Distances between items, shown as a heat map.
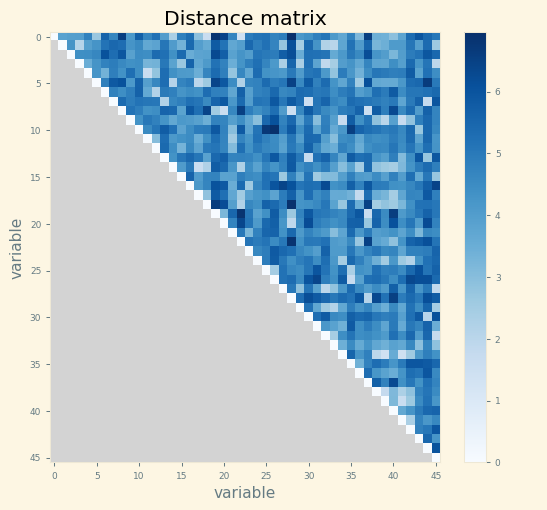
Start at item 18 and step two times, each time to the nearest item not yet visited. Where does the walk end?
22
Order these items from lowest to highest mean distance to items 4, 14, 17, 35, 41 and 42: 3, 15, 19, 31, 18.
18, 3, 15, 31, 19
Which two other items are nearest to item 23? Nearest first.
16, 21
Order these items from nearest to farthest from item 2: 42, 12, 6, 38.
38, 42, 12, 6
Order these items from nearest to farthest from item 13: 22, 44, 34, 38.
44, 34, 38, 22
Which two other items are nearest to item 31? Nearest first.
15, 9
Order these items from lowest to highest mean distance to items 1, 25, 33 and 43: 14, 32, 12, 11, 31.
32, 11, 12, 14, 31
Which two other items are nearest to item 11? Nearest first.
4, 21
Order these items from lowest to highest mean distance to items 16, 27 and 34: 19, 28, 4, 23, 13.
23, 4, 13, 19, 28
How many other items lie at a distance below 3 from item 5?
6
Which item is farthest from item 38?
28
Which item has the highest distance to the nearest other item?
2
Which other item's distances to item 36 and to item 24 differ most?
42
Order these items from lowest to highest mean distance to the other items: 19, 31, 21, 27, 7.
21, 27, 31, 7, 19
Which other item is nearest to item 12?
6
